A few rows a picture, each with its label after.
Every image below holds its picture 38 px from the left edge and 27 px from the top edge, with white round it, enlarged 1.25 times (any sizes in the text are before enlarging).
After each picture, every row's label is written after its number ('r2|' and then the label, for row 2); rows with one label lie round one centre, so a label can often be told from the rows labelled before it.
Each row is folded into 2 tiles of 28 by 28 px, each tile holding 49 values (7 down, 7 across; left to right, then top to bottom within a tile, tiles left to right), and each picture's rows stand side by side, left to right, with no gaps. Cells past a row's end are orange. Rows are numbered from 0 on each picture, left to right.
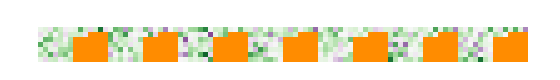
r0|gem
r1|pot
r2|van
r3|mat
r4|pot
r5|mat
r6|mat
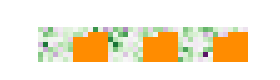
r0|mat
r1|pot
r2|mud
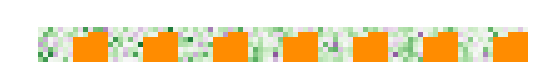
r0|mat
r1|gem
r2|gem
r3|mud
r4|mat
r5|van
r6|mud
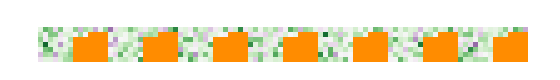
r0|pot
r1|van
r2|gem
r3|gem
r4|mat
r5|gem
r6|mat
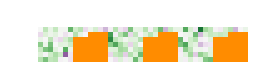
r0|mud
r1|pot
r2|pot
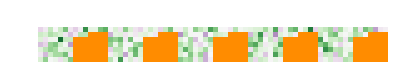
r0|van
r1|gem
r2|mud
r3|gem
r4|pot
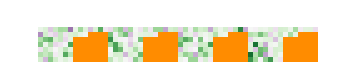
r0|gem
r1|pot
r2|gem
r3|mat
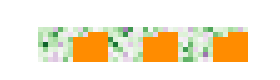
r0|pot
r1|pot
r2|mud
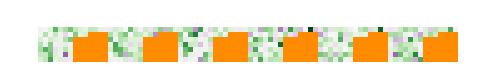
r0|mud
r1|pot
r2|pot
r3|gem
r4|gem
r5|van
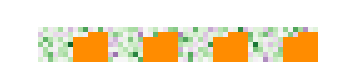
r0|gem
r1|van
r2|gem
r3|pot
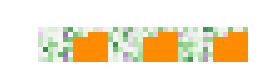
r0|mud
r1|pot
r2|mud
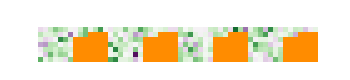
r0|van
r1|mud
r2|mat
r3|pot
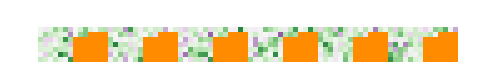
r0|van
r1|pot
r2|van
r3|van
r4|pot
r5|mat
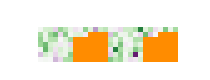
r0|pot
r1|mud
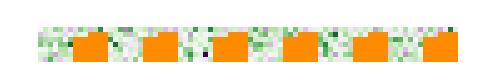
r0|gem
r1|pot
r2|mud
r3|pot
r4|pot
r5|gem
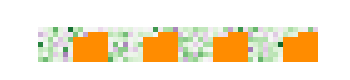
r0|mud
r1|mat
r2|gem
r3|gem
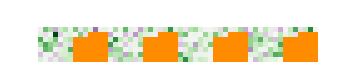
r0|pot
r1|gem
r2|mat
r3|gem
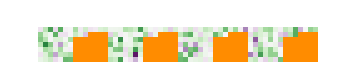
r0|pot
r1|mud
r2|mat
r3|van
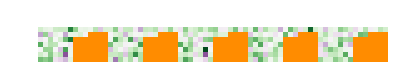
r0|mud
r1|gem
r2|mud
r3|gem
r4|van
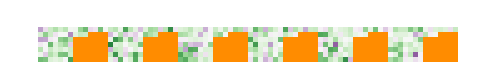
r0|van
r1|gem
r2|mat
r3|pot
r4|mat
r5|mud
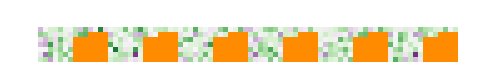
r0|van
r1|mud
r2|gem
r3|van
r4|van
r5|mud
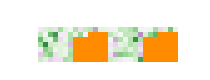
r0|pot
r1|van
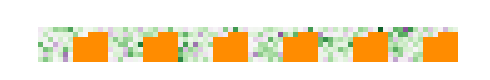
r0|mud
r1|gem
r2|mat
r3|van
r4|gem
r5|pot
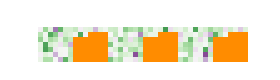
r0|pot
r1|mud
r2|mud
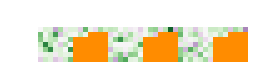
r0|pot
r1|gem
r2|mat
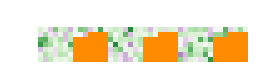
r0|gem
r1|pot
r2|van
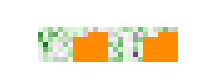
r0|pot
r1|mud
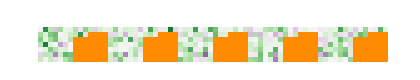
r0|pot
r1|gem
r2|mud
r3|mud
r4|van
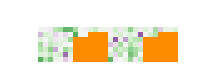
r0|mud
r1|van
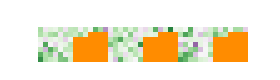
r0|mat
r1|gem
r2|mat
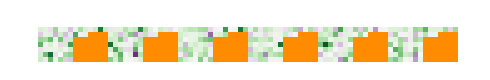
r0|gem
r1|mud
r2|van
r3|gem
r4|pot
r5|mud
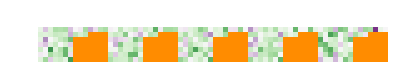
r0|van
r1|van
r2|van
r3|van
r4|pot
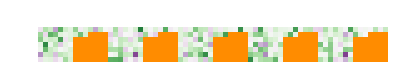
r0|pot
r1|mud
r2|van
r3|mat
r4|mud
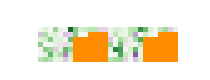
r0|mud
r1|mud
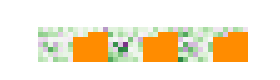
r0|mat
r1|mat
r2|mat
